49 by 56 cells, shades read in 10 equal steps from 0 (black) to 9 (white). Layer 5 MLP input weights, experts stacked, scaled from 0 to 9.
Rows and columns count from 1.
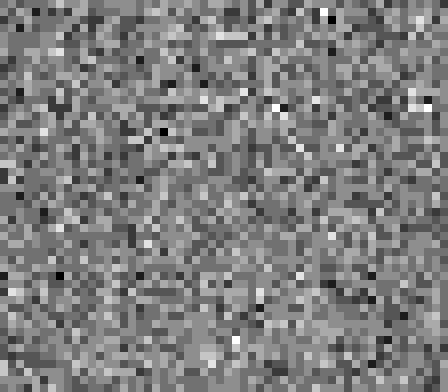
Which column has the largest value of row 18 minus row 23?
18
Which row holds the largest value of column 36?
15
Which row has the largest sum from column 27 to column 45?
37
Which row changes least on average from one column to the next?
42
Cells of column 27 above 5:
13
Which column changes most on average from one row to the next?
3
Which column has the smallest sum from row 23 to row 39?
56
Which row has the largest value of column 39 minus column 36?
14
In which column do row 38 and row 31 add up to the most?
19
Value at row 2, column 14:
4
